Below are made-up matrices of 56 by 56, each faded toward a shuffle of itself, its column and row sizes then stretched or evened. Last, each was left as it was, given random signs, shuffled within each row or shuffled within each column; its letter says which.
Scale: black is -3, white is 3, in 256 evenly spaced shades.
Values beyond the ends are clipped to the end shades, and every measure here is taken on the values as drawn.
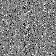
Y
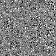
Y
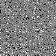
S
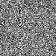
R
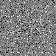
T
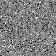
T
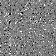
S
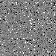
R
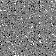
S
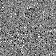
T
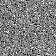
T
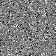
S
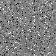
Y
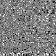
R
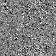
S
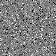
Y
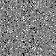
R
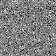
Y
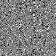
R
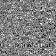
R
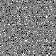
R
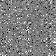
R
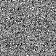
T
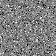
T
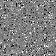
R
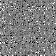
S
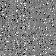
Y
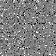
R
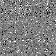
S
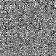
R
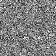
T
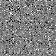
R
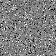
Y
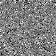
T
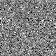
T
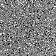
T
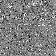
T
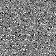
T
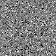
S
